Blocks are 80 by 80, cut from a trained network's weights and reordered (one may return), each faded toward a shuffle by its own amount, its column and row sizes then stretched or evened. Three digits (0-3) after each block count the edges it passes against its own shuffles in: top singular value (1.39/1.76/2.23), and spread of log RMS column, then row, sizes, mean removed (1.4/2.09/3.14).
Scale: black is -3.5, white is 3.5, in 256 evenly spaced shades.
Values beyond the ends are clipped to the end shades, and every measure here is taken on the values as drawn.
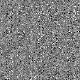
0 2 1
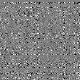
0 2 3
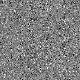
0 2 0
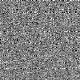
1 0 2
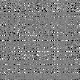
1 2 3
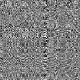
3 2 2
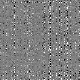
1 3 2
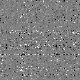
1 1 2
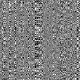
3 3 1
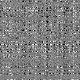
2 1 3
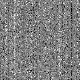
1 2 0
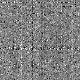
1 1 2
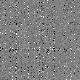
0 2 1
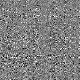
1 2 2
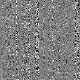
0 3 1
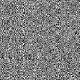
3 2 0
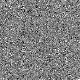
0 1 1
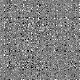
0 2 2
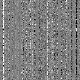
3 3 0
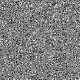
1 1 1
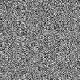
2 1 0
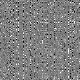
2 3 0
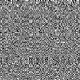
3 1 2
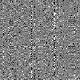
2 2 0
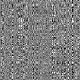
3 3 1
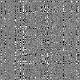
2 3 2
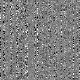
0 3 0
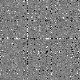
1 2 1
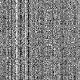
3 2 0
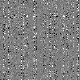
0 3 1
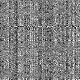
3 1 2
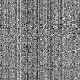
3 1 1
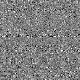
1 0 2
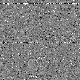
2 0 1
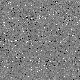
0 0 1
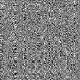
2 2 0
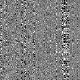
2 3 0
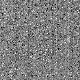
0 1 1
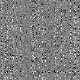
1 3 1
